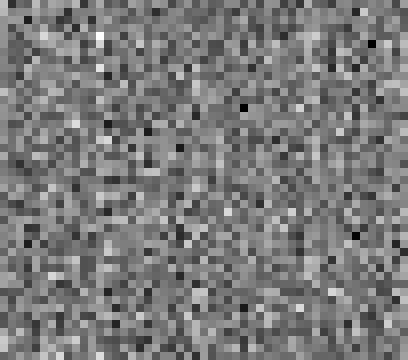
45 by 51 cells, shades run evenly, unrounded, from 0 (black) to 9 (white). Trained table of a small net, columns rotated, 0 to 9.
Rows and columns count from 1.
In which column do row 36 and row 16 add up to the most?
10
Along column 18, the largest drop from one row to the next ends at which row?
7
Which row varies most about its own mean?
6
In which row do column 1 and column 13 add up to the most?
5
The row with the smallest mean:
36
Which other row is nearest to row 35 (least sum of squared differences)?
12
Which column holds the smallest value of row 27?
14
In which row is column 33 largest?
39
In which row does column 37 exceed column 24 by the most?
27
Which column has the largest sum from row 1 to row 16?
13
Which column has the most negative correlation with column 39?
11
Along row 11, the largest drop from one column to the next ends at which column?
17
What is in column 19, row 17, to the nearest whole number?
1
